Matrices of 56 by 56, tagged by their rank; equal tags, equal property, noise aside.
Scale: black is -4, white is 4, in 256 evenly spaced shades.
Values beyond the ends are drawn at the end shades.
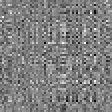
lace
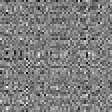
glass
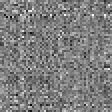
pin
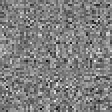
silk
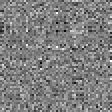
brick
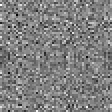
pin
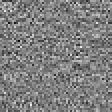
pin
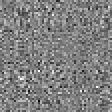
pin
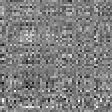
glass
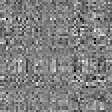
glass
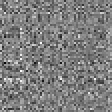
pin
